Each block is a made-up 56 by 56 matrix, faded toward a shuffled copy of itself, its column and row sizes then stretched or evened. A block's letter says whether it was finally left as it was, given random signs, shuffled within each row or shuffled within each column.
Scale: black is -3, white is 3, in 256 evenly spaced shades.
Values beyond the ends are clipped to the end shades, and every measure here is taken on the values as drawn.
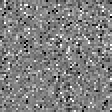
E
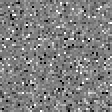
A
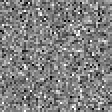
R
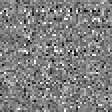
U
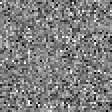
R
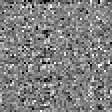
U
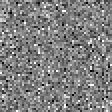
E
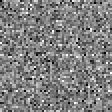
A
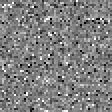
A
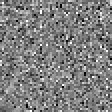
E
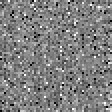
E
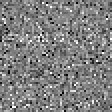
A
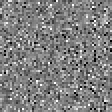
E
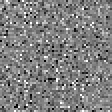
R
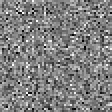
U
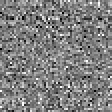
U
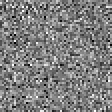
R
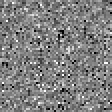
R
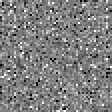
E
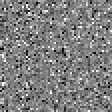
E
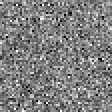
A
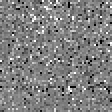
R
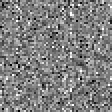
E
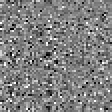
U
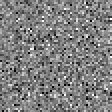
U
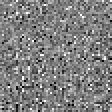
U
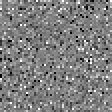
U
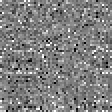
U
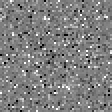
A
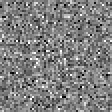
A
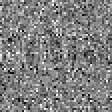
U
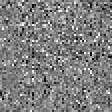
R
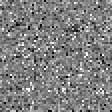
A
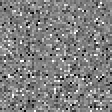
R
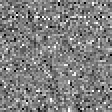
A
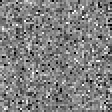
E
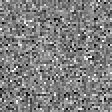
A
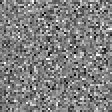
E
